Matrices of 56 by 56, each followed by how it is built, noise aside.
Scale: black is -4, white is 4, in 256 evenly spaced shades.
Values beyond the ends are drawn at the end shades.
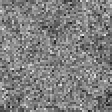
smooth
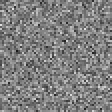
repeating columns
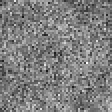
smooth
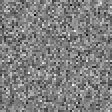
repeating columns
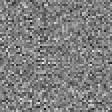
low rank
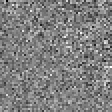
upper triangular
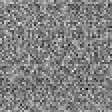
repeating columns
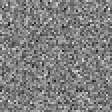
repeating columns
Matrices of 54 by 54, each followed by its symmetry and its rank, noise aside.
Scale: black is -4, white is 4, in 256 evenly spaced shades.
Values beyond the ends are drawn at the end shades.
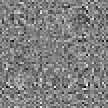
antisymmetric, rank eight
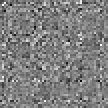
symmetric, rank six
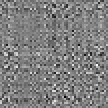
antisymmetric, rank six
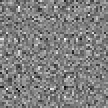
no symmetry, rank eight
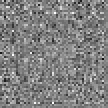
no symmetry, rank eight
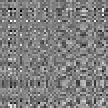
no symmetry, rank four
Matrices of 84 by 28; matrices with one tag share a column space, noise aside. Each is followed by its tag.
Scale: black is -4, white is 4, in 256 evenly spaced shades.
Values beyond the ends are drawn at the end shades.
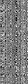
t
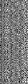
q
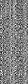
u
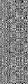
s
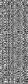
q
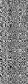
t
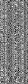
q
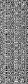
q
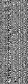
q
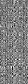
t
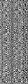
q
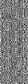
s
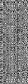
q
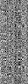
t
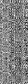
s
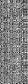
s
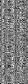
s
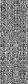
u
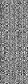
u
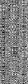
u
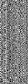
q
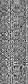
t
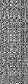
s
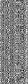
q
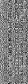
s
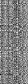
u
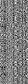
t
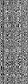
t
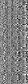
u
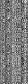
s
